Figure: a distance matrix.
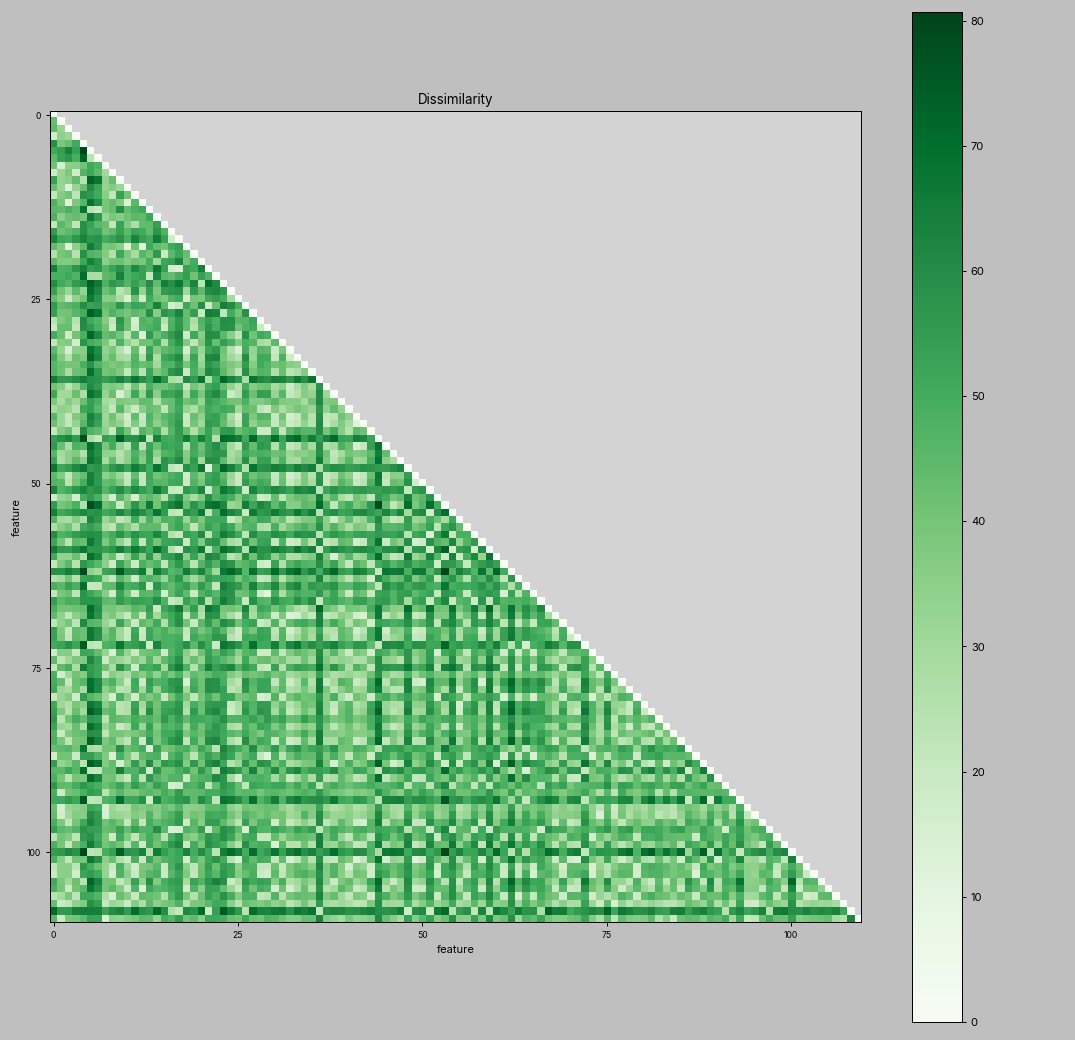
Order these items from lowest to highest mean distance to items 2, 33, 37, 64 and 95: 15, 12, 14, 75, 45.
12, 45, 14, 15, 75
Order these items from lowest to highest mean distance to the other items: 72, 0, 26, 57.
0, 26, 57, 72
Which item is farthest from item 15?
23
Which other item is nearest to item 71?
101
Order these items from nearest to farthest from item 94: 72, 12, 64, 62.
12, 64, 72, 62
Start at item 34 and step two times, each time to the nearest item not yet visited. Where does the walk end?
14
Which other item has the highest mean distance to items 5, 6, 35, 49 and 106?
108
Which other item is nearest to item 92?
1
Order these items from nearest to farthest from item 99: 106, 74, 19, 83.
74, 83, 106, 19
